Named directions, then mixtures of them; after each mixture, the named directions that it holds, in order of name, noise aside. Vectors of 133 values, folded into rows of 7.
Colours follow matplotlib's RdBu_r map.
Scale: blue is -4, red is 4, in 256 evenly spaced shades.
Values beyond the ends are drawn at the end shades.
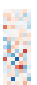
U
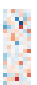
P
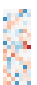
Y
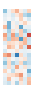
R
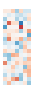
P, R, Y.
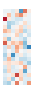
Y.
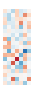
P, U.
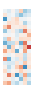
U, Y.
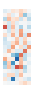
R, U.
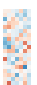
U, Y.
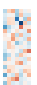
P.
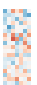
P, R, Y.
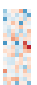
P, R, Y.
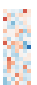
Y.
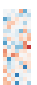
Y.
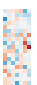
R, U, Y.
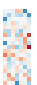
R, Y.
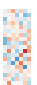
P, U, Y.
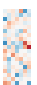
Y.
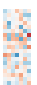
R.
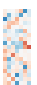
Y.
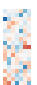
Y.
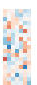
R, U, Y.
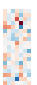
P.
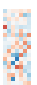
R, U.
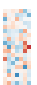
U, Y.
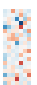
P.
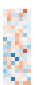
U, Y.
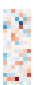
P.
